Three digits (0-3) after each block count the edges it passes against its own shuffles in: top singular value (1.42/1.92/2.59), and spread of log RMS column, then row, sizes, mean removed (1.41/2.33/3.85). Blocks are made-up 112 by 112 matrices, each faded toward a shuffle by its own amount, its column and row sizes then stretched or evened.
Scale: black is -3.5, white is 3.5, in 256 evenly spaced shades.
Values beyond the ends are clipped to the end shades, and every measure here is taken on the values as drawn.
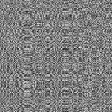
3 1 2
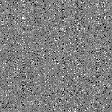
2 1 1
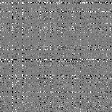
2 2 3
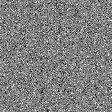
1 0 0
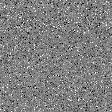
0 0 1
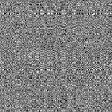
3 0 2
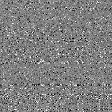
2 0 2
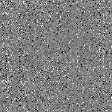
1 2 1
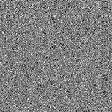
2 0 1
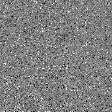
0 1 1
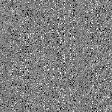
1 2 0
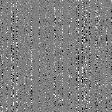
1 3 0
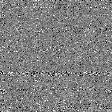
0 1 2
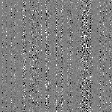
1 3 1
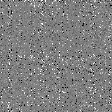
0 2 1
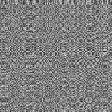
3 1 2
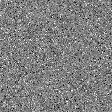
1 0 0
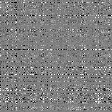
1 2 3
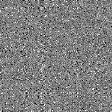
2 1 1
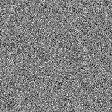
2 0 0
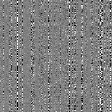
3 3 0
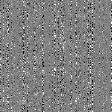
1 3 0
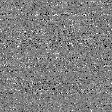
0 0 2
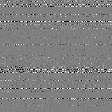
3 0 3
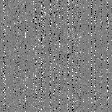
0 3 0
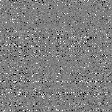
2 1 2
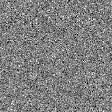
1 1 0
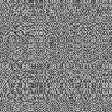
3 0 2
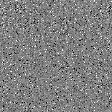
1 1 0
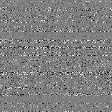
2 0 3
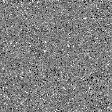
0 1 1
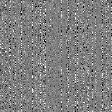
1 3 0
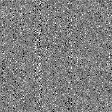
0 2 0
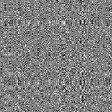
3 2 0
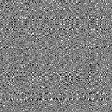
3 1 2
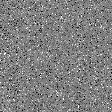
0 1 0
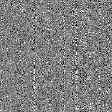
2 2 0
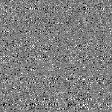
2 1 2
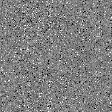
0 1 1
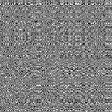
3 0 2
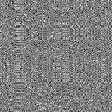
3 0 0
